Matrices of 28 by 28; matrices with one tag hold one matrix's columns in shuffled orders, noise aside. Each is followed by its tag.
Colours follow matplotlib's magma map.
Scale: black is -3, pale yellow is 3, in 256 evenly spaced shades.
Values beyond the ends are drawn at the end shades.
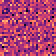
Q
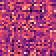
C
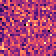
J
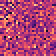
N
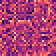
Q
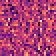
J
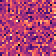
Q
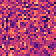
N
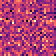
Q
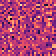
N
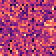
J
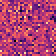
C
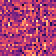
J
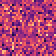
J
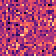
J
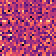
Q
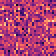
J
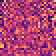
N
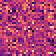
C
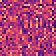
N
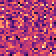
N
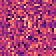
N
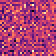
C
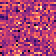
C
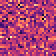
N
